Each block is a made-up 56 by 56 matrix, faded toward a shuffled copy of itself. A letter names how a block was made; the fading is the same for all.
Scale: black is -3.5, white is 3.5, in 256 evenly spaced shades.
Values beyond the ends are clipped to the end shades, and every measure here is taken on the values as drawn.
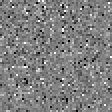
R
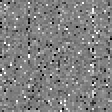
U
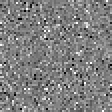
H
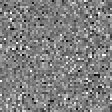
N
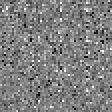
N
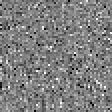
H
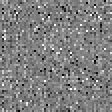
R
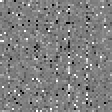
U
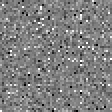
R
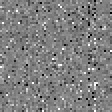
U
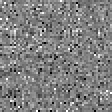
N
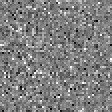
H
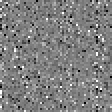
U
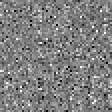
H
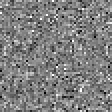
N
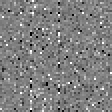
U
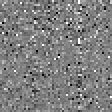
R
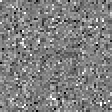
H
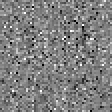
N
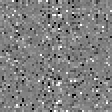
R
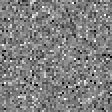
N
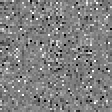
R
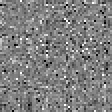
N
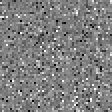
U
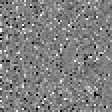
U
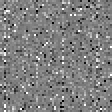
R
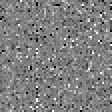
U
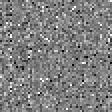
N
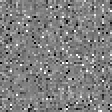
R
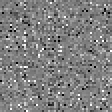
R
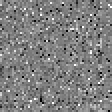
U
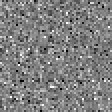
H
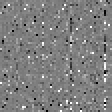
R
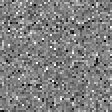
H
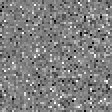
U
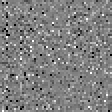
R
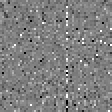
R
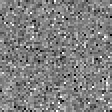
H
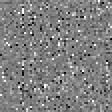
U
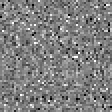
N
